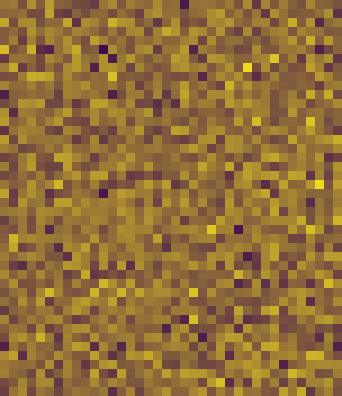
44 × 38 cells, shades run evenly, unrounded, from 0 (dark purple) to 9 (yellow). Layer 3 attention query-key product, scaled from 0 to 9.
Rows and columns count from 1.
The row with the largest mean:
33
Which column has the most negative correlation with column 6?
21
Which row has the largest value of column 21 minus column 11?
8
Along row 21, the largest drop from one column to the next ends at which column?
37
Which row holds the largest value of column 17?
40
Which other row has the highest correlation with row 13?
3
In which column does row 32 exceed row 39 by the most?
38
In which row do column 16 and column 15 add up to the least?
20
